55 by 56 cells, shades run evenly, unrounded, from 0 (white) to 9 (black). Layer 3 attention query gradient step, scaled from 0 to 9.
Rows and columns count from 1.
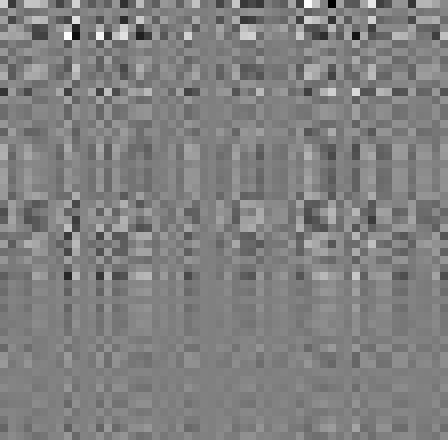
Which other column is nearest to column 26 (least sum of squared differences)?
35
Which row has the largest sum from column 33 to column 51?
5
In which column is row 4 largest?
10
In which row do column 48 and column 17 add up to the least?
12
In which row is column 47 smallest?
1
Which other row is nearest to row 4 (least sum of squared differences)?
26
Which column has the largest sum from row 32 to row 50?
9
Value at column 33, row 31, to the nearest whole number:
6
